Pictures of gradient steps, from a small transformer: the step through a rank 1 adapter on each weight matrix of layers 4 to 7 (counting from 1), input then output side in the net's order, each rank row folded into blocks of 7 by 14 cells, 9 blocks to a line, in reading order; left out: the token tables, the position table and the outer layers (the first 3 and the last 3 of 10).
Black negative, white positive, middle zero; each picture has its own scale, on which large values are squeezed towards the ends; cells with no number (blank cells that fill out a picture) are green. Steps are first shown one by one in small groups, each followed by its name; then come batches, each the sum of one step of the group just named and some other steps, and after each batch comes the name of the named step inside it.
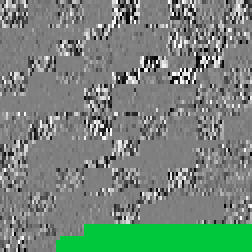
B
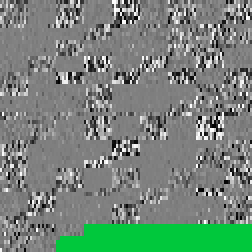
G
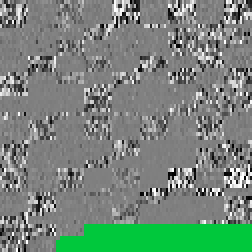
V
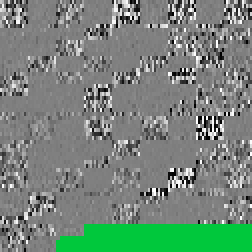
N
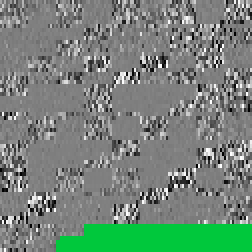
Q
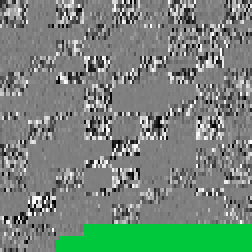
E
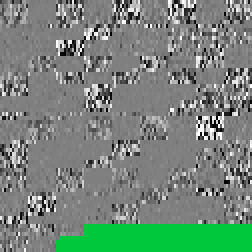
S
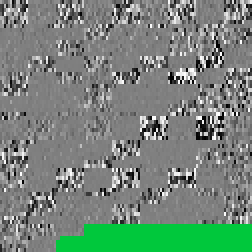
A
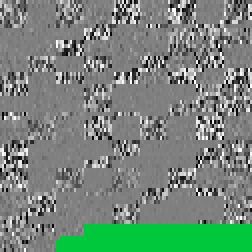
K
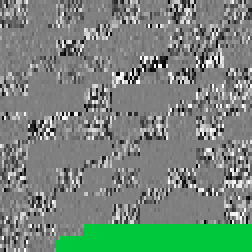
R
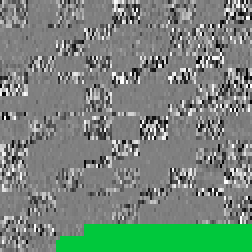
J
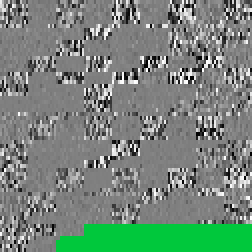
B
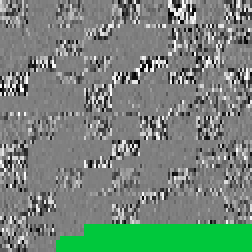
B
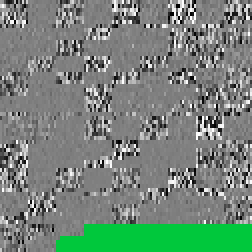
G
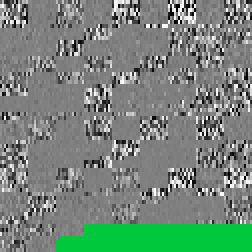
J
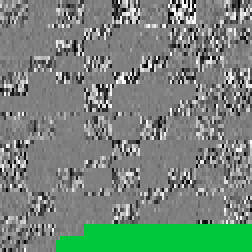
K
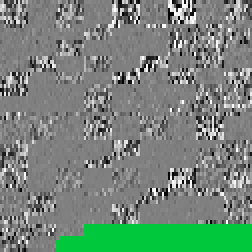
B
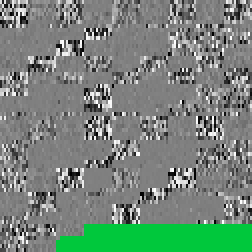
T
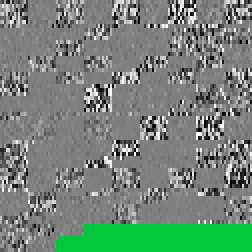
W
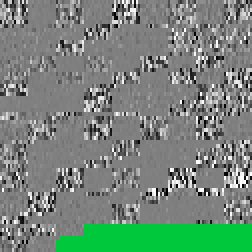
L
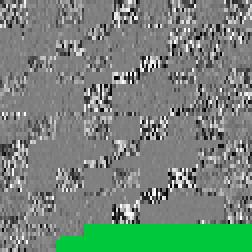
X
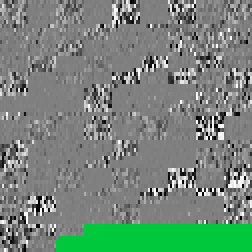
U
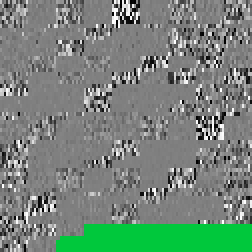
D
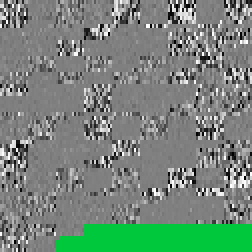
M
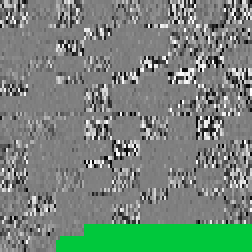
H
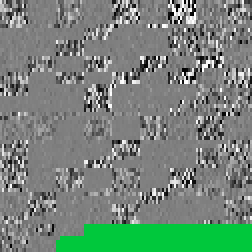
W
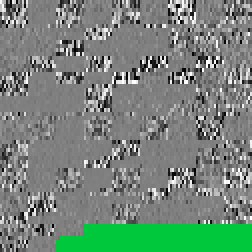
D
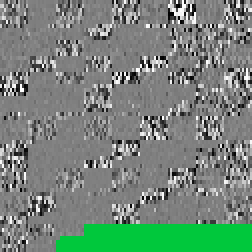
M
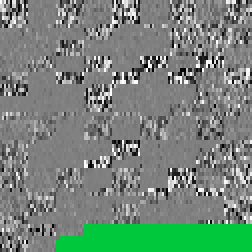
L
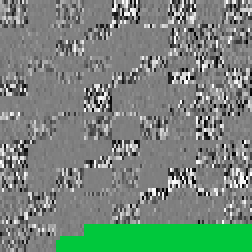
L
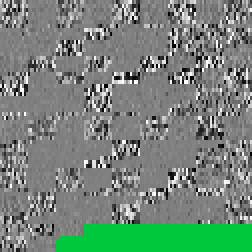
X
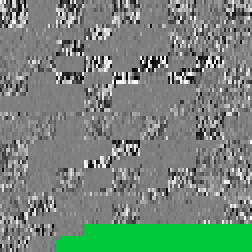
D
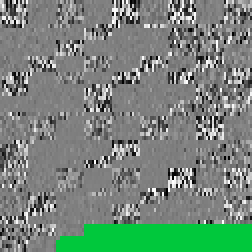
D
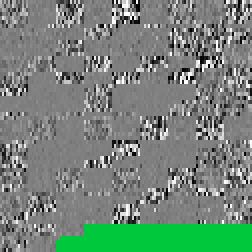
D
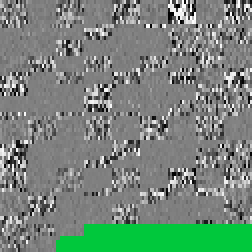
M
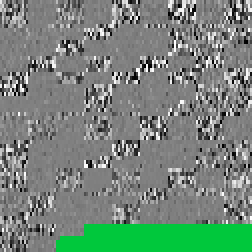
U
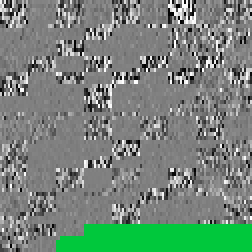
T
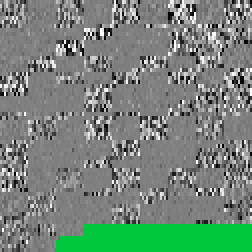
H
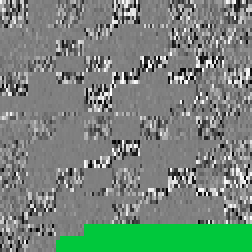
L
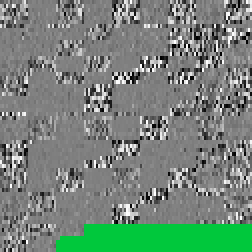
X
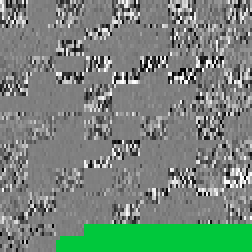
L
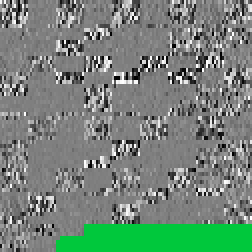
X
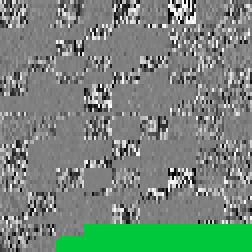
T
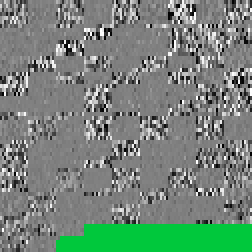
H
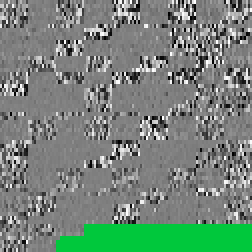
M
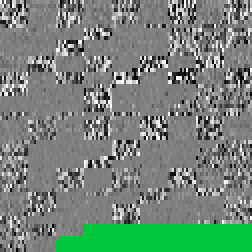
T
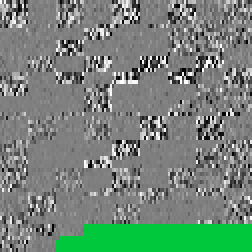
W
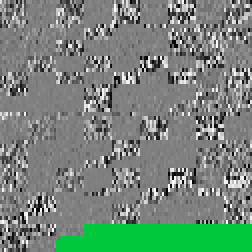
U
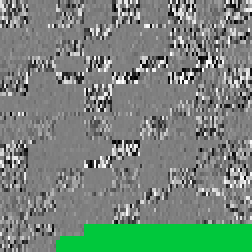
M
